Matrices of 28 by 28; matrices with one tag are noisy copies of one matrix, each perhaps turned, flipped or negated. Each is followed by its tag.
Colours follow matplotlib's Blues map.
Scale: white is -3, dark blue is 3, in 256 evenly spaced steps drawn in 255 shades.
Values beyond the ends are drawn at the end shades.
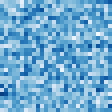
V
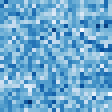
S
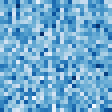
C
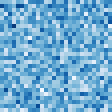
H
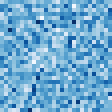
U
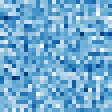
V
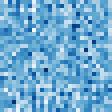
V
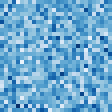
U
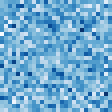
H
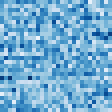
V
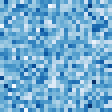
H
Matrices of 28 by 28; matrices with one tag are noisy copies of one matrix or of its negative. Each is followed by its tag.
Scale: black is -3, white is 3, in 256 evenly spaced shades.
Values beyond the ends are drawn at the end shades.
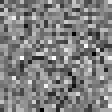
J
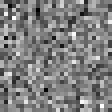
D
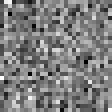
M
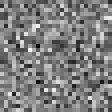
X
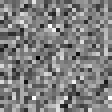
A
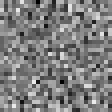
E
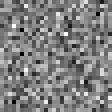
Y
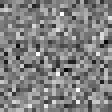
X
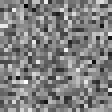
Y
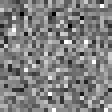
Y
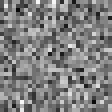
E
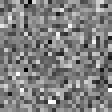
Y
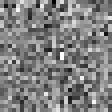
E
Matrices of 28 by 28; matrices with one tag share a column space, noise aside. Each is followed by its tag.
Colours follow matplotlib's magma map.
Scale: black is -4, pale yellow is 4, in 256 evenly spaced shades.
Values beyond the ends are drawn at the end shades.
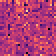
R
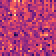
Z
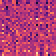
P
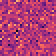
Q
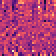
Z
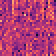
Z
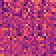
R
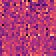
R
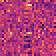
Q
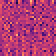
P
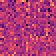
R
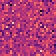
Q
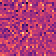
Q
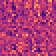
Z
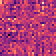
P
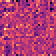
R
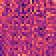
R
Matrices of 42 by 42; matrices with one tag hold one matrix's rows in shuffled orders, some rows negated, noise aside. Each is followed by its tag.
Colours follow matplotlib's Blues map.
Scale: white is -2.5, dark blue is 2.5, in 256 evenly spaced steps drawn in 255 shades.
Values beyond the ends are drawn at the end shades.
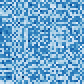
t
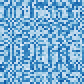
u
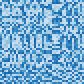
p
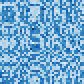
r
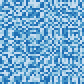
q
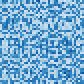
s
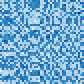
r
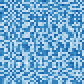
u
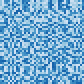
u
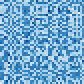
u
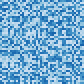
s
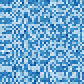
t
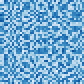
u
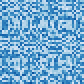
s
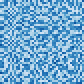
u
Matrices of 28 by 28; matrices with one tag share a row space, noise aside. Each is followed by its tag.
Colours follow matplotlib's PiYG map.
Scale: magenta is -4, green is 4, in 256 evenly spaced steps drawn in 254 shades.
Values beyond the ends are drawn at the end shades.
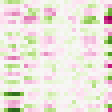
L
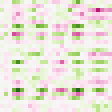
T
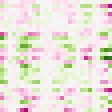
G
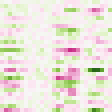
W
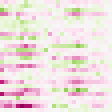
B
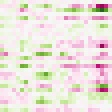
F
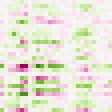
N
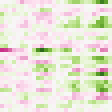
F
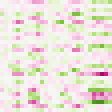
T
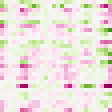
G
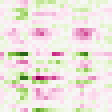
N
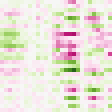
W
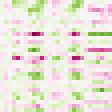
T
